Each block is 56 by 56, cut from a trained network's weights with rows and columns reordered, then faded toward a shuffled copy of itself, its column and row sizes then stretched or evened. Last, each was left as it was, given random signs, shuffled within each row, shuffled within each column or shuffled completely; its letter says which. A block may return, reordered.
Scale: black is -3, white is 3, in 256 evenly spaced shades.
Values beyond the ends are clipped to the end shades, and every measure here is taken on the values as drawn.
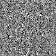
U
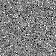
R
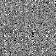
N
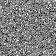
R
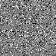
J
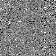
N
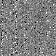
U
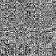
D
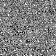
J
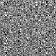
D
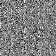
U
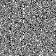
U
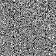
U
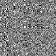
D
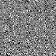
D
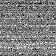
J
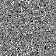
U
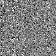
U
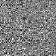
D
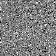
U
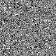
N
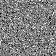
R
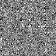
N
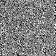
U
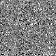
N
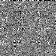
N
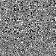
N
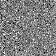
U
